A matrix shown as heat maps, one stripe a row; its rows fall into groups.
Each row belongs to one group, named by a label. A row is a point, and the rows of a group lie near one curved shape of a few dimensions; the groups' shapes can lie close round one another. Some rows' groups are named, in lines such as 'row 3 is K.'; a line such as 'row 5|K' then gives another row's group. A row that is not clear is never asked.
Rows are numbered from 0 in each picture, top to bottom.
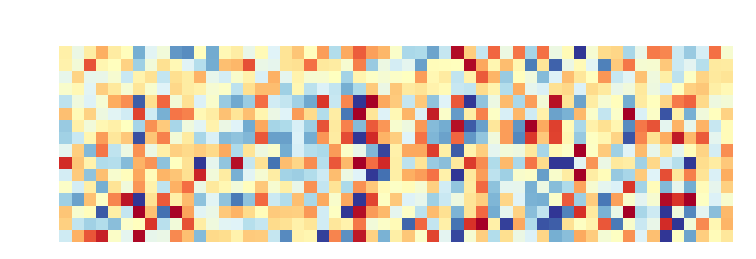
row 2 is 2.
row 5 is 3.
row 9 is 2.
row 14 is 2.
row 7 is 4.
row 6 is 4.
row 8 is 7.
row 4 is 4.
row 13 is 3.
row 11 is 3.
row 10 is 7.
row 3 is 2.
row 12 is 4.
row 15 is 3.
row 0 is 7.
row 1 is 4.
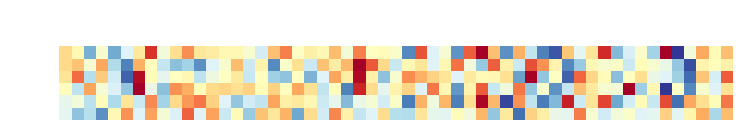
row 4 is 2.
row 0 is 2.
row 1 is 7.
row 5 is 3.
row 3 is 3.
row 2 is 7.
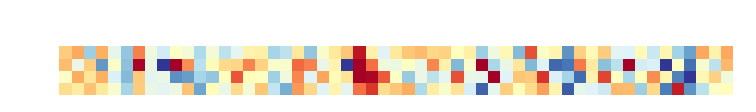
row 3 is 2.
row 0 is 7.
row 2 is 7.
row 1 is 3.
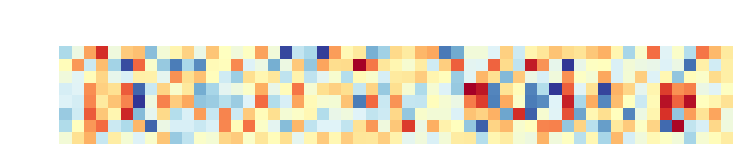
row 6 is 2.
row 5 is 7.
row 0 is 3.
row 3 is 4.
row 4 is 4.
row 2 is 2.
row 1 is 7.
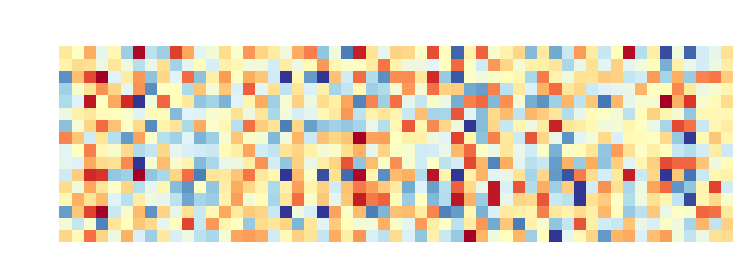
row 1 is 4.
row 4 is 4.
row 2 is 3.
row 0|3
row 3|2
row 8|4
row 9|4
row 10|3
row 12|7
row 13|3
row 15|4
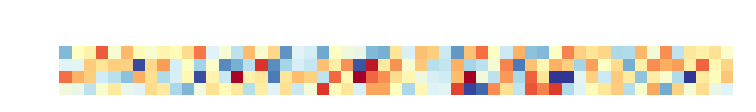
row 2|2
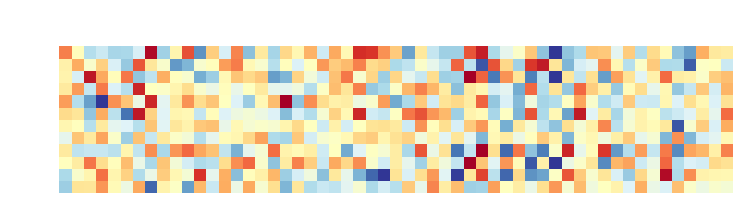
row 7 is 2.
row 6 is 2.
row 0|2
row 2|4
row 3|7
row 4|3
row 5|7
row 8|2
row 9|4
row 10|7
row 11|2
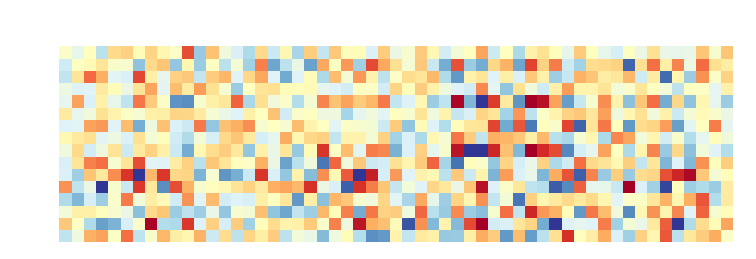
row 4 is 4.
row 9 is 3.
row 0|3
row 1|4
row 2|3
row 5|2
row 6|7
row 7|4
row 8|4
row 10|4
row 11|3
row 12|3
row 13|4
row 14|2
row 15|7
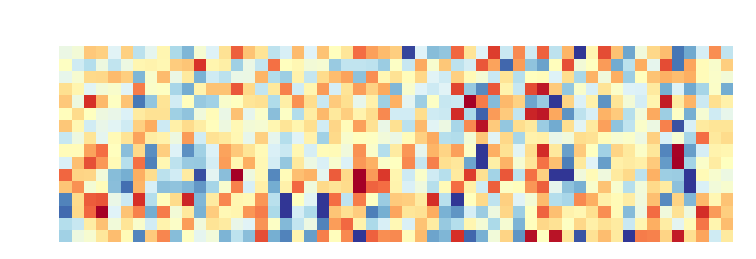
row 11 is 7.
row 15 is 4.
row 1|2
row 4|4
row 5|4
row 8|2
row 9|2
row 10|2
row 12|3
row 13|3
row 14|3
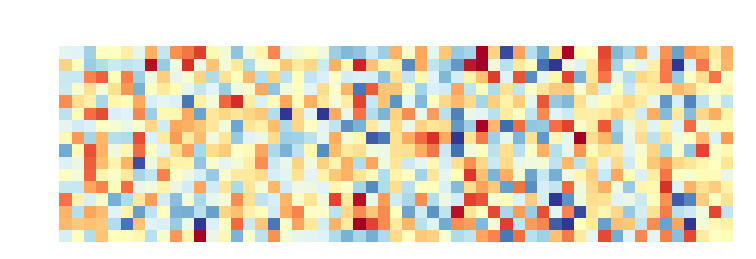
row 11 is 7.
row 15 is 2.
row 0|2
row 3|4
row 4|4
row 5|3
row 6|2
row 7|7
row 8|3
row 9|4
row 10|4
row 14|2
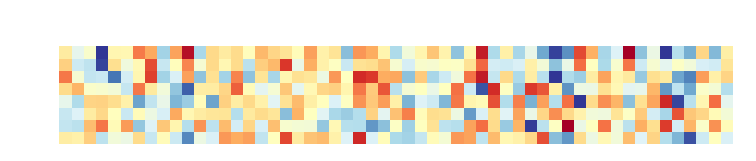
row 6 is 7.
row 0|3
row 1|3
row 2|2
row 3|4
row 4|7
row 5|2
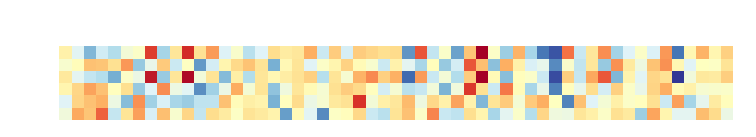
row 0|2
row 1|4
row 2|2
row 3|4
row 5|3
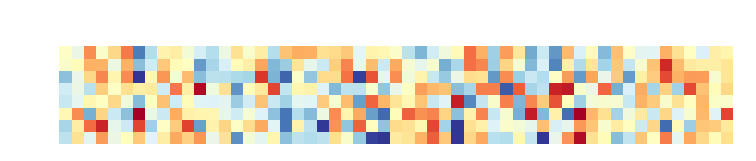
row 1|4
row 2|4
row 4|4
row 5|7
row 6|3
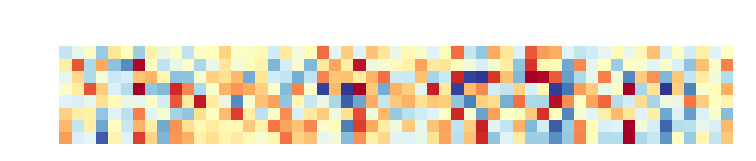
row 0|4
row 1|7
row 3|3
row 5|4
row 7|3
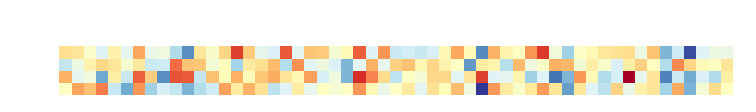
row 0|4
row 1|2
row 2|3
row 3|2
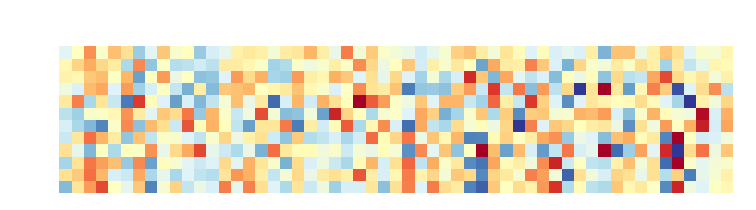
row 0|4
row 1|2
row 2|4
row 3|7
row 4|7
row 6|3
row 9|2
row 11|2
